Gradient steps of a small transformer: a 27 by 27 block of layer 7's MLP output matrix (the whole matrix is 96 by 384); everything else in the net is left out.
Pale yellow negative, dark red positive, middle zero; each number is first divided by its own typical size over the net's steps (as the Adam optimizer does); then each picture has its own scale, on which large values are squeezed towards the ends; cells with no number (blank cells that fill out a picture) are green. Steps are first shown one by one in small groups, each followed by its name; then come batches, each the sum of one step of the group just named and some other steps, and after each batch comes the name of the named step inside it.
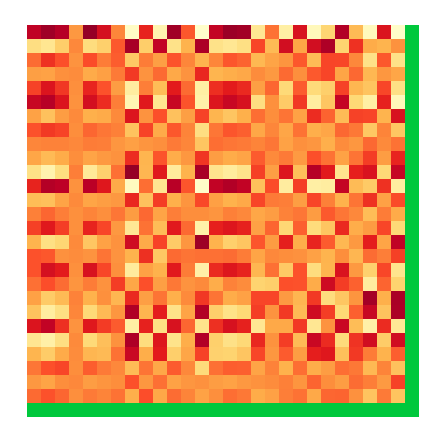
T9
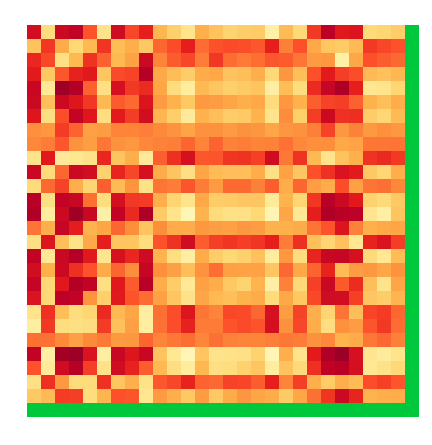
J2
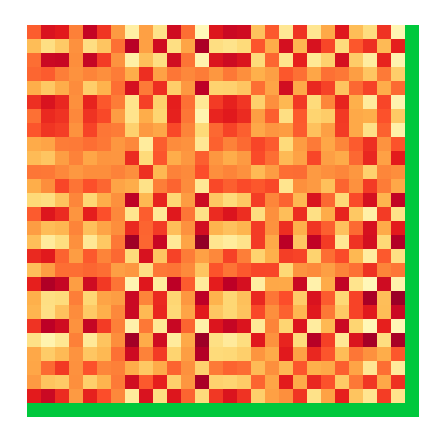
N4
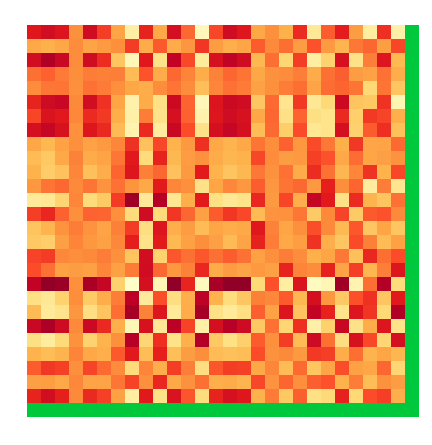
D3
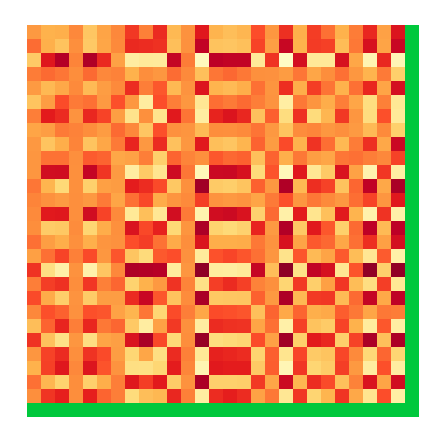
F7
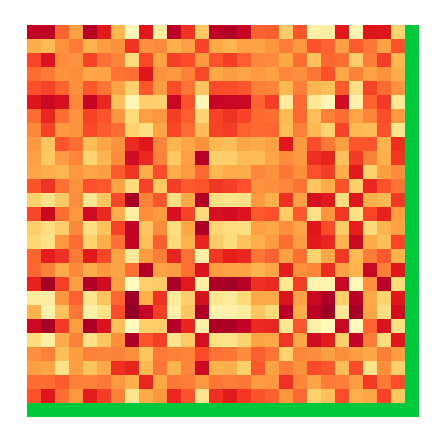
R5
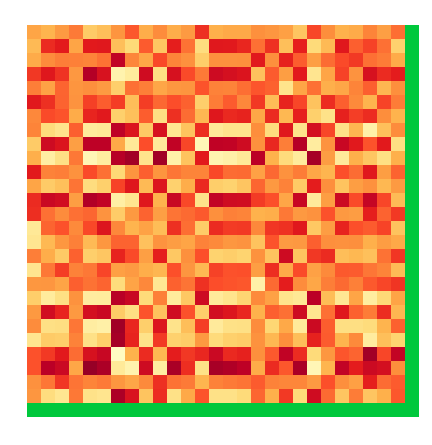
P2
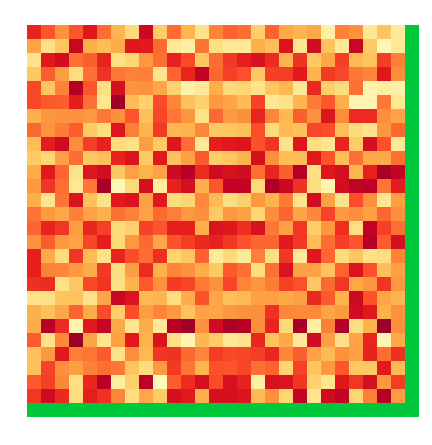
T9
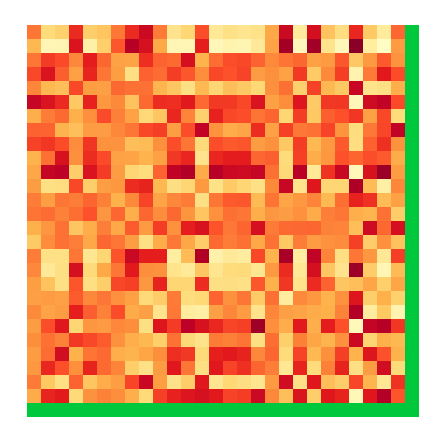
F7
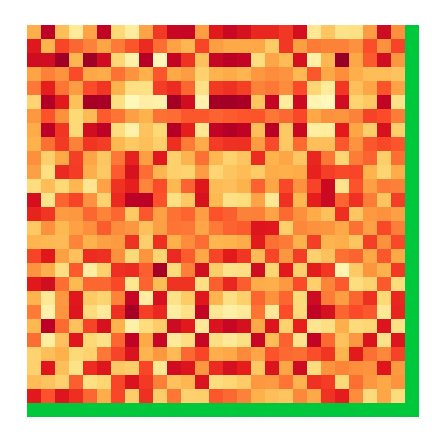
D3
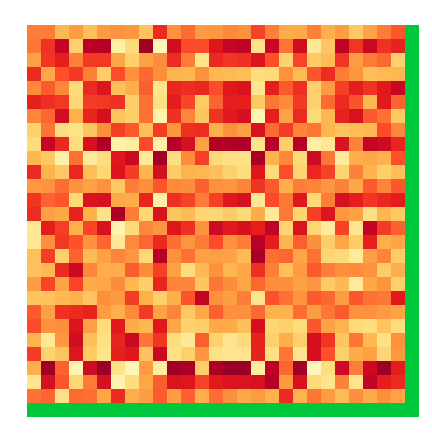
P2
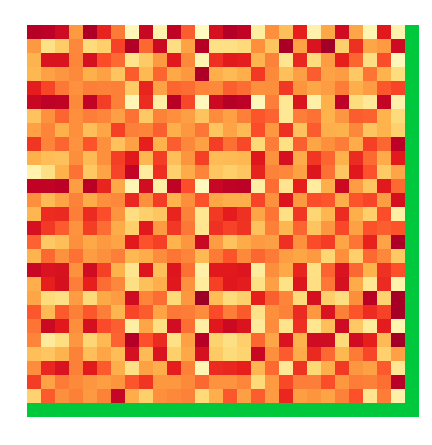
T9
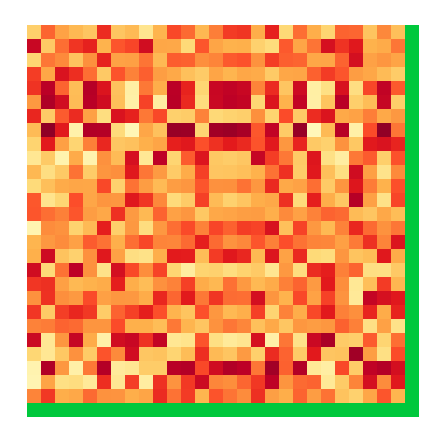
T9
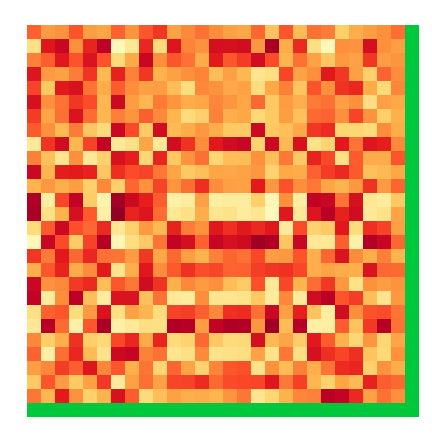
J2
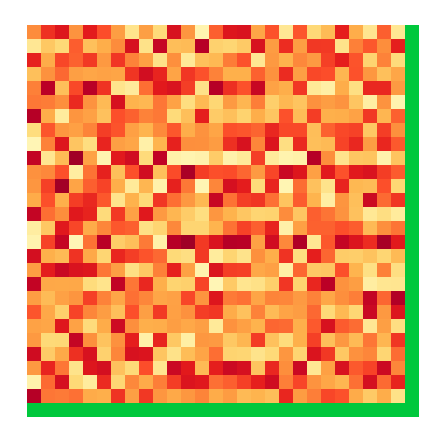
T9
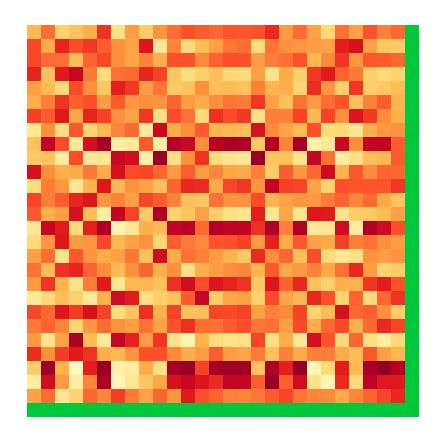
P2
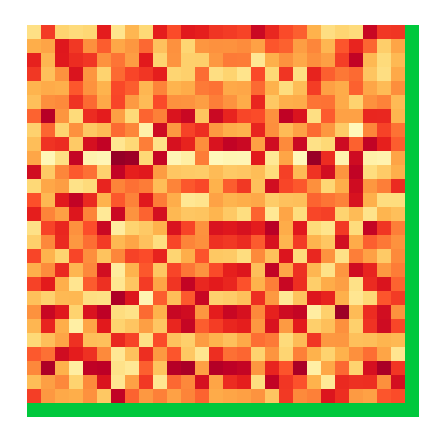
P2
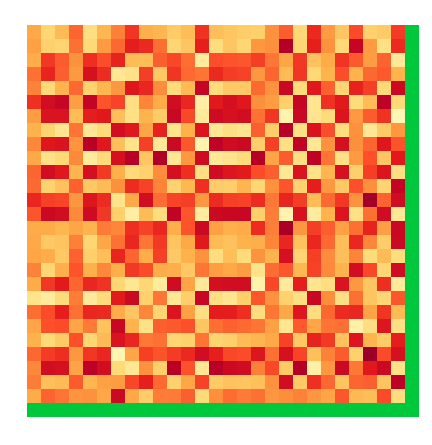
P2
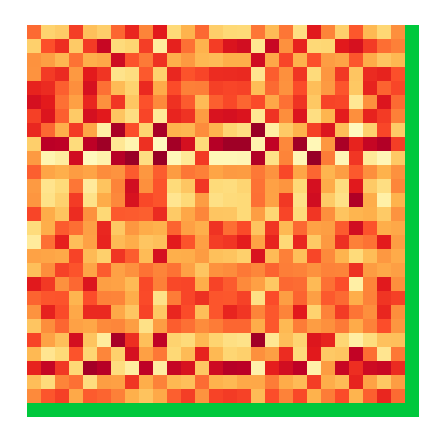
P2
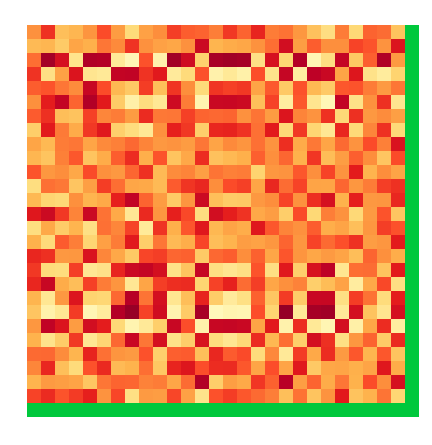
R5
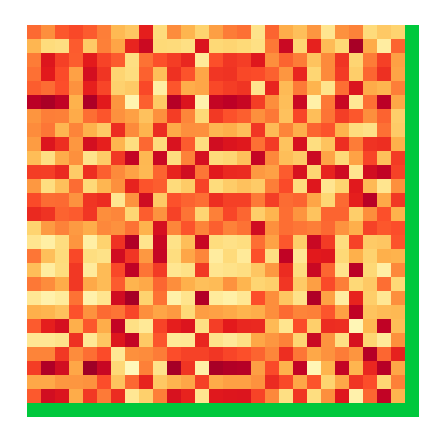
P2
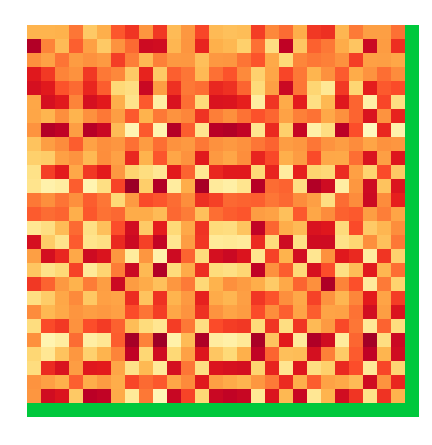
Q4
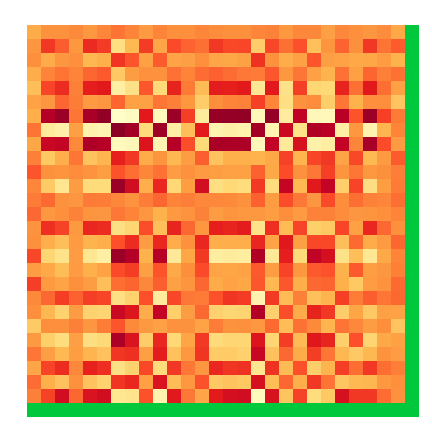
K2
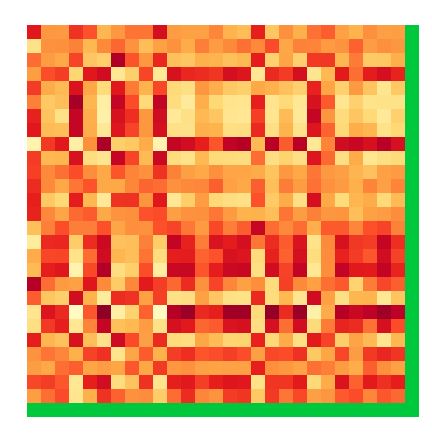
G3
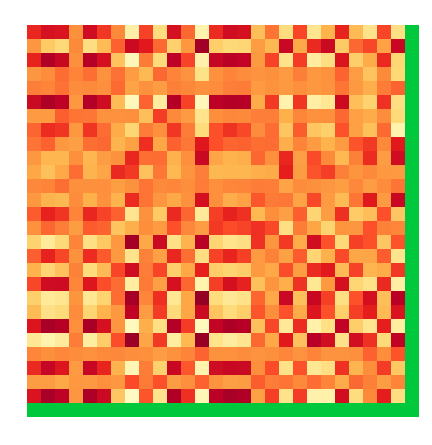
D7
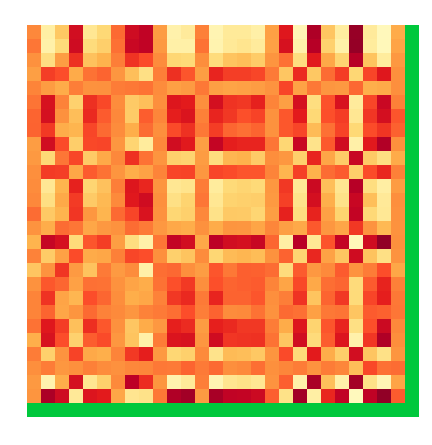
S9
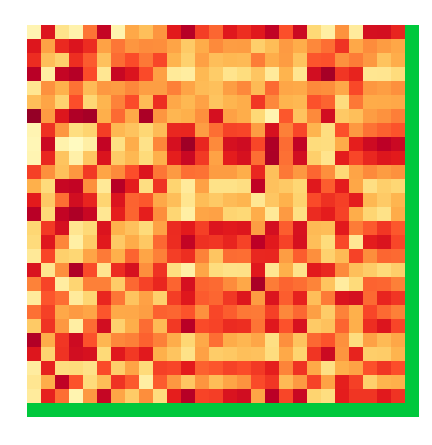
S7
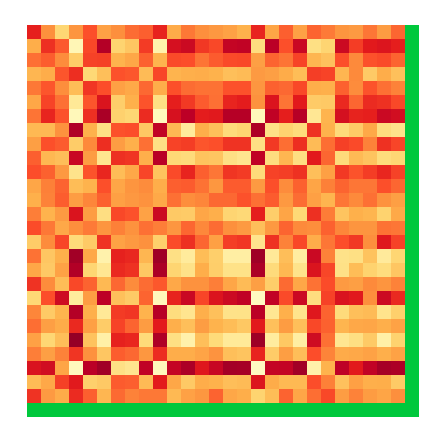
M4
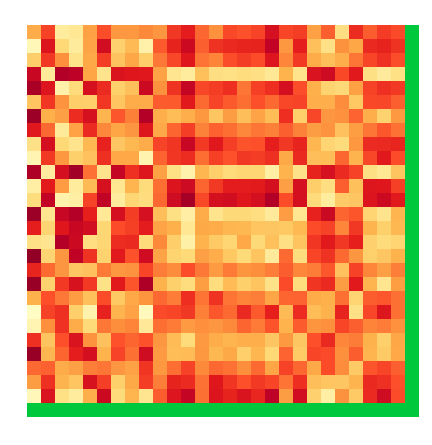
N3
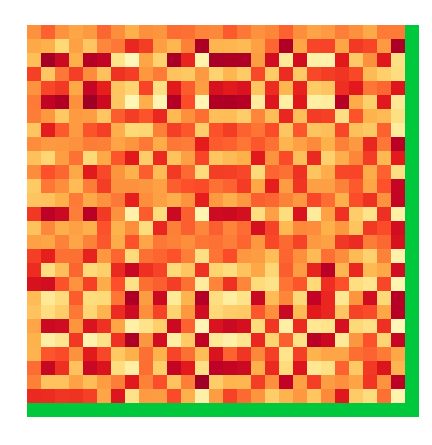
D7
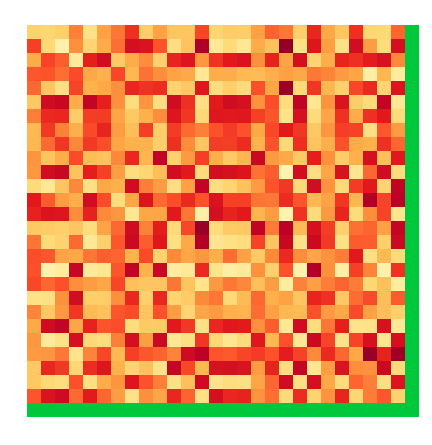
Q4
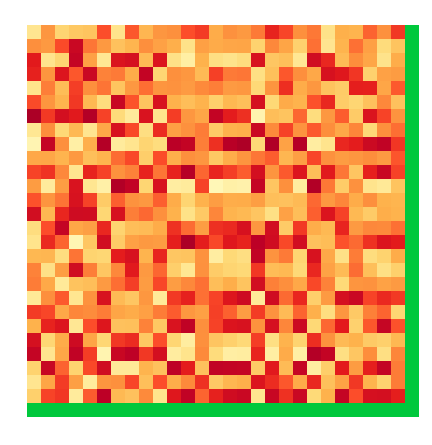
S7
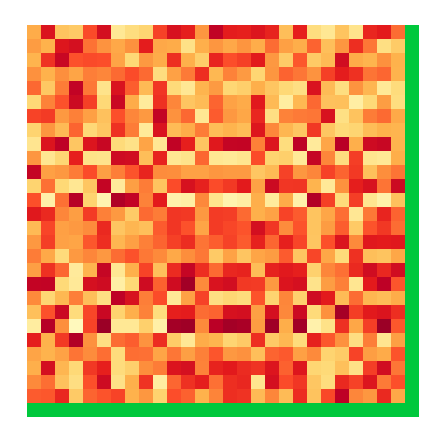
G3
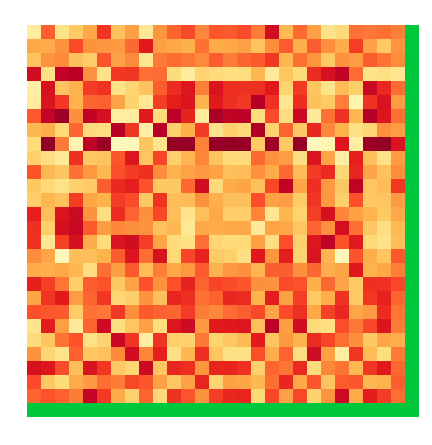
K2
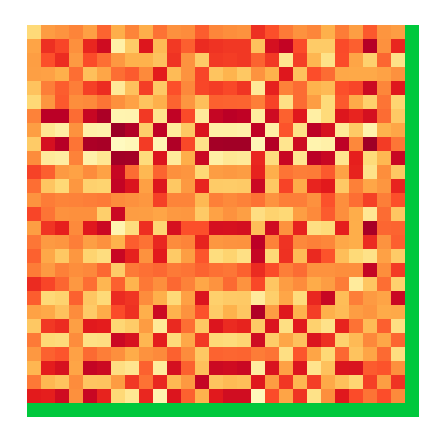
K2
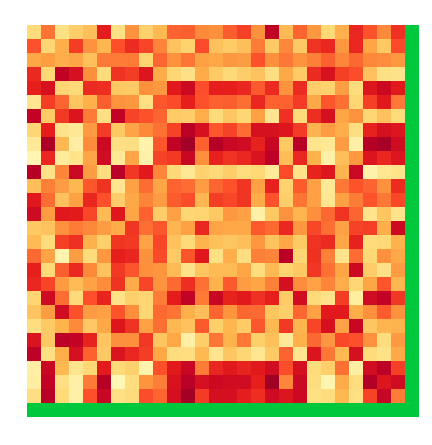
N3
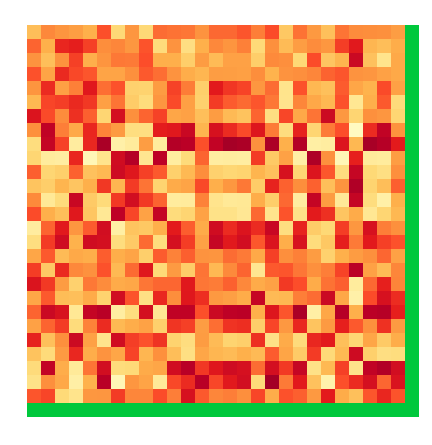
G3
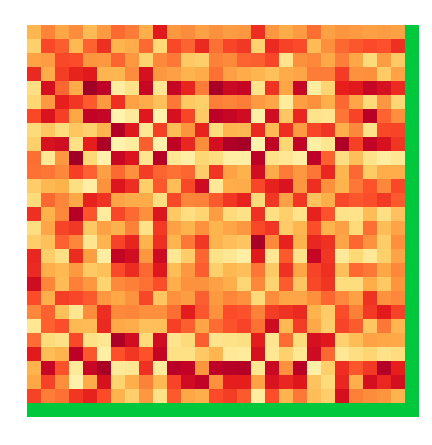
K2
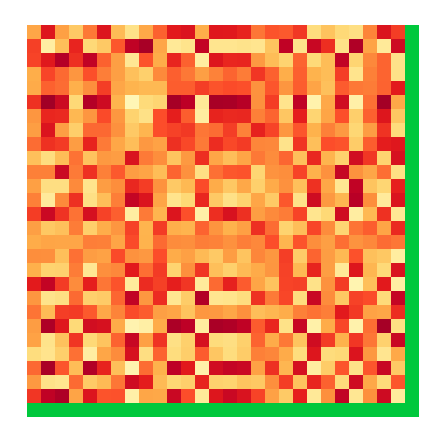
D7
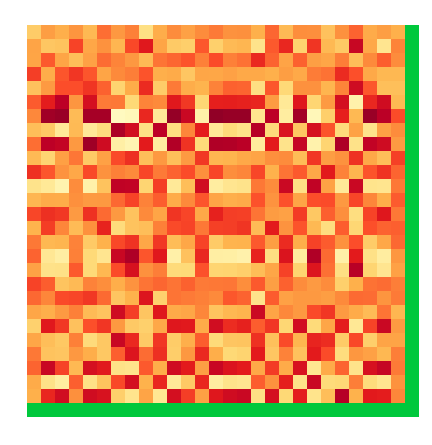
K2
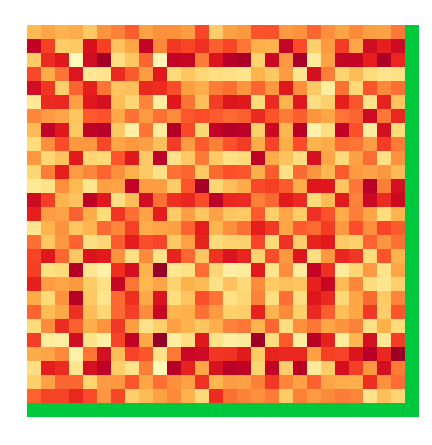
Q4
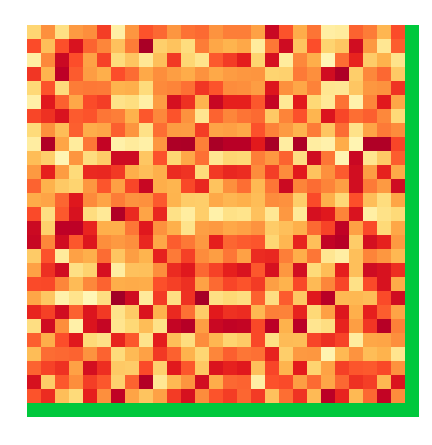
S9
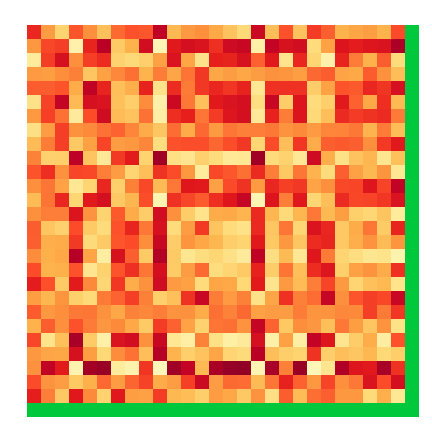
M4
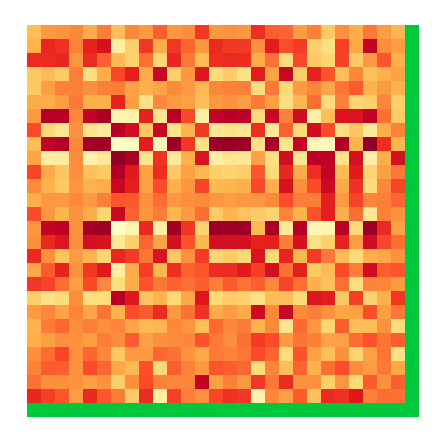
K2
